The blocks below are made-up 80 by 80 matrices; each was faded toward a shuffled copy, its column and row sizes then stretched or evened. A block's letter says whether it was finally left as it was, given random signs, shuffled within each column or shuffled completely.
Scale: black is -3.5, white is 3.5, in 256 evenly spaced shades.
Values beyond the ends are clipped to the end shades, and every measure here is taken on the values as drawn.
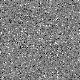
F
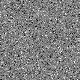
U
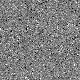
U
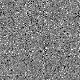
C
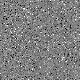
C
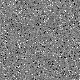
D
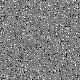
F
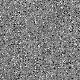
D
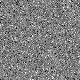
U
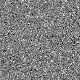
D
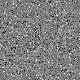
F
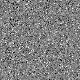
F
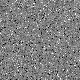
U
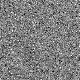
D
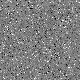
U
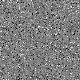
F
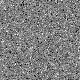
U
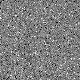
D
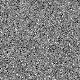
D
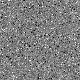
U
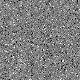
F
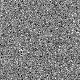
D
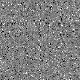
C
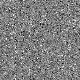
D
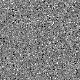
F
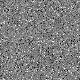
F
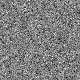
U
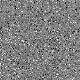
C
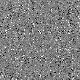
C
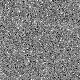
U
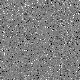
C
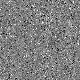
D
